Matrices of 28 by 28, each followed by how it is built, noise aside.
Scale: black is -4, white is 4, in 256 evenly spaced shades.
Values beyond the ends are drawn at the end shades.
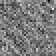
Toeplitz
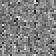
uneven columns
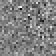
upper triangular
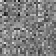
low rank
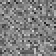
Toeplitz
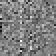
uneven columns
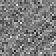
Hankel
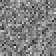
Hankel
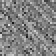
Toeplitz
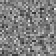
repeating rows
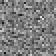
repeating rows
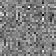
low rank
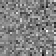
uneven columns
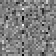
uneven columns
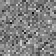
Hankel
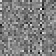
low rank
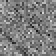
Toeplitz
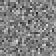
repeating rows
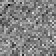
Hankel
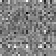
low rank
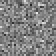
repeating rows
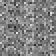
repeating rows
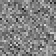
Toeplitz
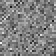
Hankel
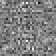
low rank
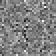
uneven columns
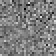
upper triangular
